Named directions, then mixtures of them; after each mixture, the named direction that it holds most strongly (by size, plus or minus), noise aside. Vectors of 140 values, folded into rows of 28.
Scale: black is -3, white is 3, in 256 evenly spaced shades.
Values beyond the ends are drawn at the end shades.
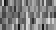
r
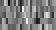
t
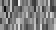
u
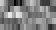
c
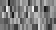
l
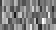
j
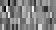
l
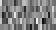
j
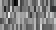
u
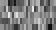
l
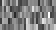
j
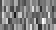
j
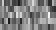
c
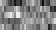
c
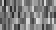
r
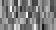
u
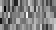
u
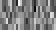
u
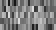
l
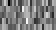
t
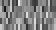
u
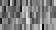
r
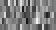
t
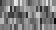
c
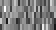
u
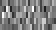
l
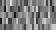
j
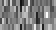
t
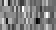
t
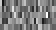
j
